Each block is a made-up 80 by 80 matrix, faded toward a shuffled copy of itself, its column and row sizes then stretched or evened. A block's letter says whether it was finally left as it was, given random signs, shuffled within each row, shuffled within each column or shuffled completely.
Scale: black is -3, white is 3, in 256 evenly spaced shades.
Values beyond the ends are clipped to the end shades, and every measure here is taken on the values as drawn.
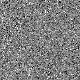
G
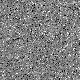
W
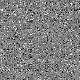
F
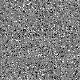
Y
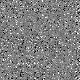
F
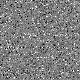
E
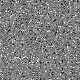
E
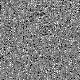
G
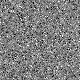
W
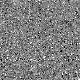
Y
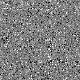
F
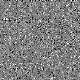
F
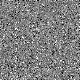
Y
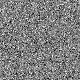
W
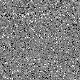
Y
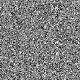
F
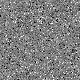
W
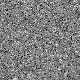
W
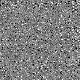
F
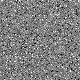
W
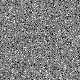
G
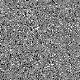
F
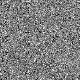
G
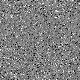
E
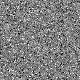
W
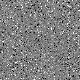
G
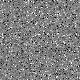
E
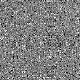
F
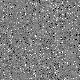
G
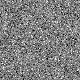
W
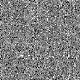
F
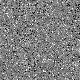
G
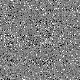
Y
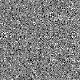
F
